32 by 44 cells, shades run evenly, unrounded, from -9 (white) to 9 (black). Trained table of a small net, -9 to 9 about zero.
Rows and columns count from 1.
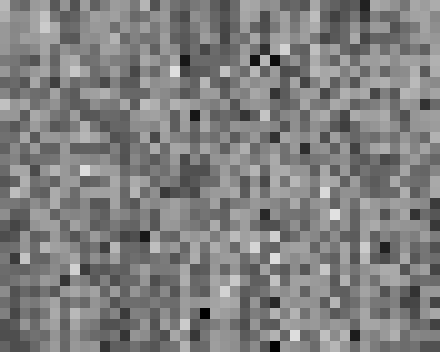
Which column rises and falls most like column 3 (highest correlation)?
31
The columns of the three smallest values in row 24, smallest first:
28, 3, 37
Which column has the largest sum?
13
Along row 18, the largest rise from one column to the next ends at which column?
34
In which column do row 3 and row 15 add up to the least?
5
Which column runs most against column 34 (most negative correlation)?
43
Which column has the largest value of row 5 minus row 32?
19
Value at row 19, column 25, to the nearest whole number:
0
